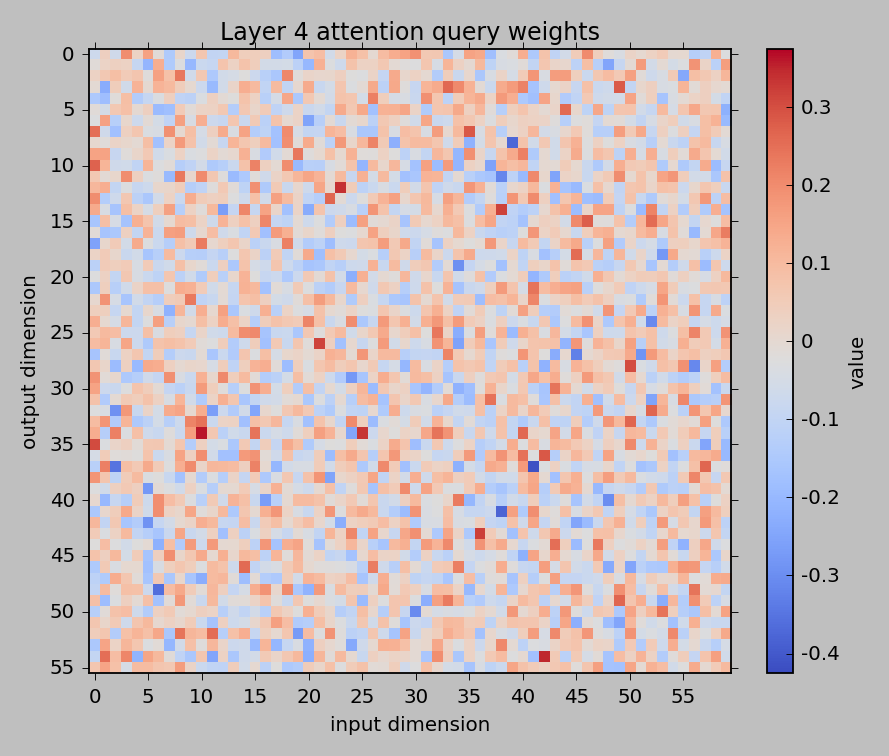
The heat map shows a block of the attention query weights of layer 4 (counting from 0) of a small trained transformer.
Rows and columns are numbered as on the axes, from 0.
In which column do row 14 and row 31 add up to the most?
37
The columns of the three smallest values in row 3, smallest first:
1, 11, 41
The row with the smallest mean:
19
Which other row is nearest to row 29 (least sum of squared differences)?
45
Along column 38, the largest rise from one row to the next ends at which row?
14
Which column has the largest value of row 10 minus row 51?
49
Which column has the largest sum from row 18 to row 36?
50
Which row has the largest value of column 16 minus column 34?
30
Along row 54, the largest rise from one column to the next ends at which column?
42
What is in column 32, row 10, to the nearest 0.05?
-0.2
